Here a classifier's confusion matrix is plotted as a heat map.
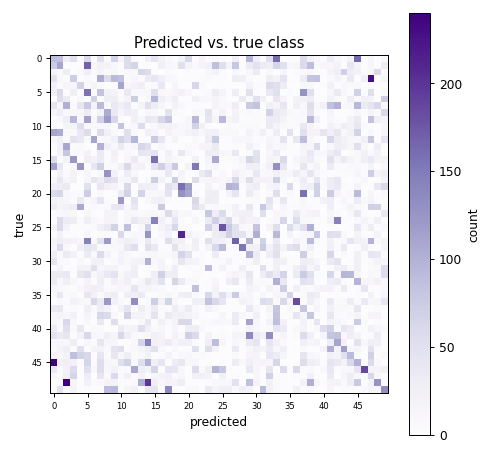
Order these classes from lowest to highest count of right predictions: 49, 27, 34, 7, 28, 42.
34, 7, 42, 49, 28, 27
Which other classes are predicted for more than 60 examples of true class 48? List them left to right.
2, 13, 14, 29, 38, 45
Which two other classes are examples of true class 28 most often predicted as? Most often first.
25, 31
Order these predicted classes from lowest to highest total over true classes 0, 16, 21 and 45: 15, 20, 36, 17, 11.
36, 17, 20, 15, 11
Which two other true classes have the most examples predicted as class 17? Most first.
49, 9
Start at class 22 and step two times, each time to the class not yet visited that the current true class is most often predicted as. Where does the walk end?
10
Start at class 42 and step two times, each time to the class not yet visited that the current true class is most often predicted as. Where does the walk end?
2
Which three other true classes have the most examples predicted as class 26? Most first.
19, 25, 24
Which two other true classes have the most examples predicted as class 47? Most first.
3, 27
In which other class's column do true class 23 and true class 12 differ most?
6
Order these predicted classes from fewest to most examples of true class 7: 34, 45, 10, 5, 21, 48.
21, 10, 34, 48, 5, 45
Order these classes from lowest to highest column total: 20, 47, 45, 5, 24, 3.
20, 3, 24, 47, 45, 5
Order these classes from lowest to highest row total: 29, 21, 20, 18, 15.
21, 29, 18, 15, 20
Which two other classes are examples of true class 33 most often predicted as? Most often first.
45, 18
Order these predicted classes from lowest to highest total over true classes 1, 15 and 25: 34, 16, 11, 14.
16, 14, 34, 11
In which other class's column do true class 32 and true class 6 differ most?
43
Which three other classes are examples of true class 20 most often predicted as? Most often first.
37, 19, 45
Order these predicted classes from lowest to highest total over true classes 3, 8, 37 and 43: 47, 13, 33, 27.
13, 27, 33, 47
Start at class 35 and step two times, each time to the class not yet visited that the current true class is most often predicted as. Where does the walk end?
5
